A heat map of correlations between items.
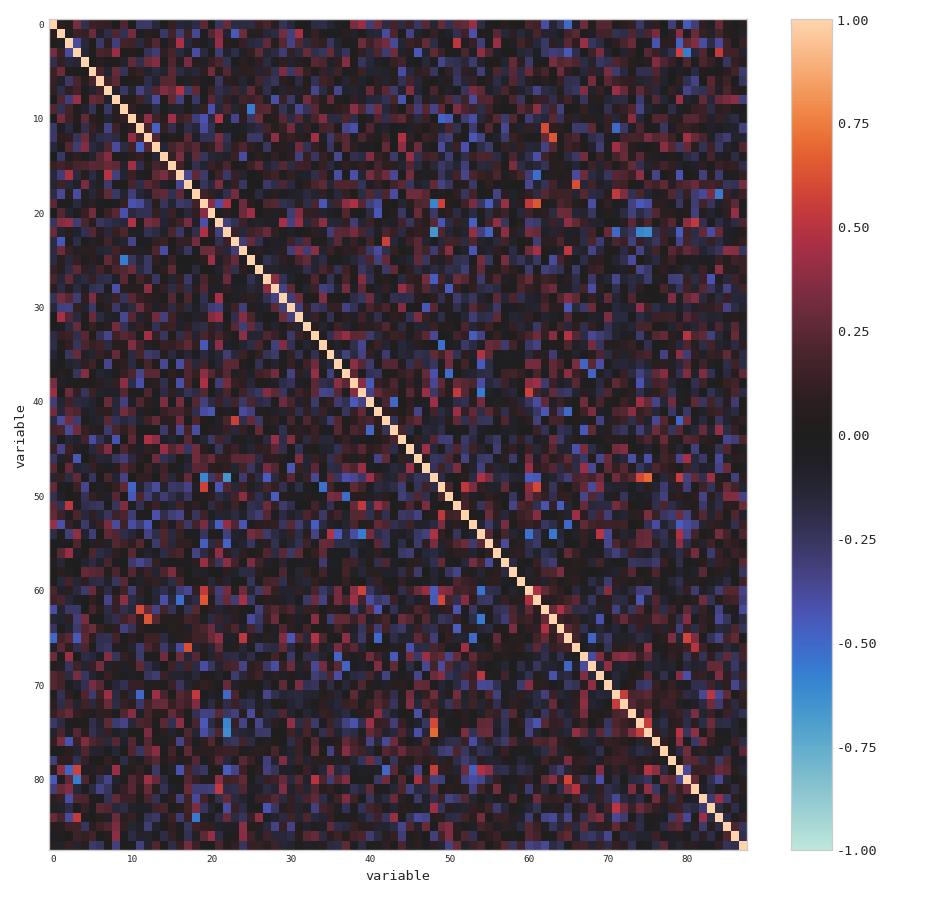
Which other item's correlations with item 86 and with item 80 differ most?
3
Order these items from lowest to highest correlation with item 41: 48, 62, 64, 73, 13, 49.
62, 64, 49, 13, 48, 73
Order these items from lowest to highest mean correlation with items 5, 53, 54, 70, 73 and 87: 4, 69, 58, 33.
33, 4, 58, 69
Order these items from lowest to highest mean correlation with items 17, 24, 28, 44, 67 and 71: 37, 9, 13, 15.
15, 9, 37, 13
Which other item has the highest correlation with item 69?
54
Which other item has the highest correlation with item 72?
71
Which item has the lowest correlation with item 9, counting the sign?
25
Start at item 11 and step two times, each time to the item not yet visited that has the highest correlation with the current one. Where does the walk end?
64
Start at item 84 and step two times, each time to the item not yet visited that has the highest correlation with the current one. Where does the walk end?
79
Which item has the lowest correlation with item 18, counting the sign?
84
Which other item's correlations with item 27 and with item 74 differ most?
48
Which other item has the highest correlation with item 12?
63
